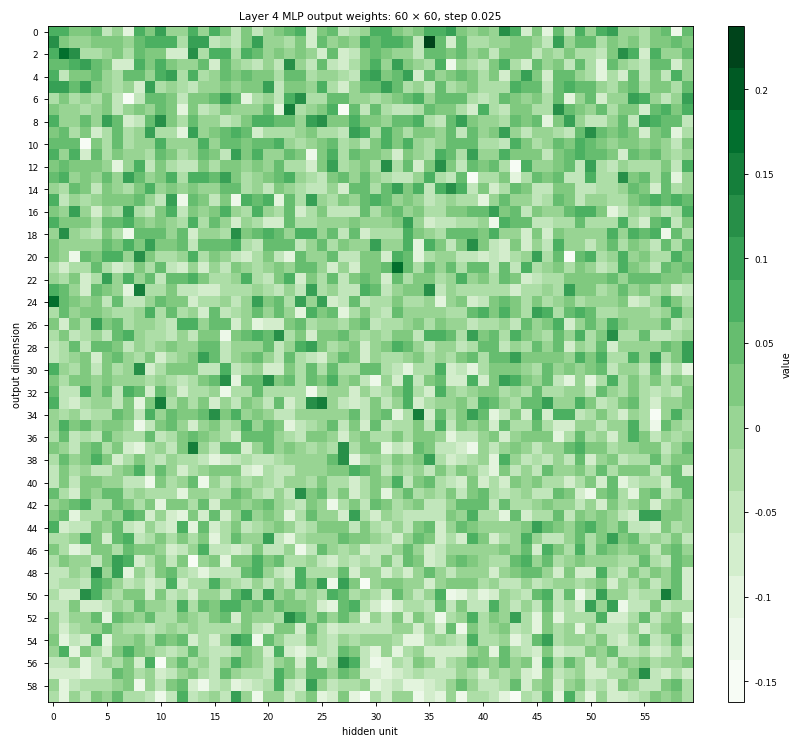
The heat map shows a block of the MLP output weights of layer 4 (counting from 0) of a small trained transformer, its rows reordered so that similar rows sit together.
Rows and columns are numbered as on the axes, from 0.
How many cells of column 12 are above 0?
20
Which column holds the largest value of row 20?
8
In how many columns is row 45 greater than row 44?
28
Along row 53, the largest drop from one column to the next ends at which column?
38
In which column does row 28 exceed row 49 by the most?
59
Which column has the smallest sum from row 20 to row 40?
31
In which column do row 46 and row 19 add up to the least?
23
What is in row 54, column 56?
-0.05
